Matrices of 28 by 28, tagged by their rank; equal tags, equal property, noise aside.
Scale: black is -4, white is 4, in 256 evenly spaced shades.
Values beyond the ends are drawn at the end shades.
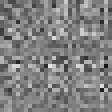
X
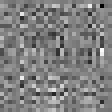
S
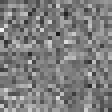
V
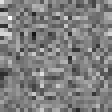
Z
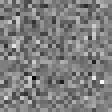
V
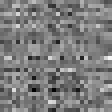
S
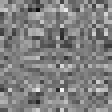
S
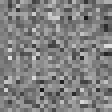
Z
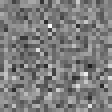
V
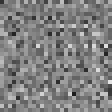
V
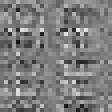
S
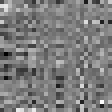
X
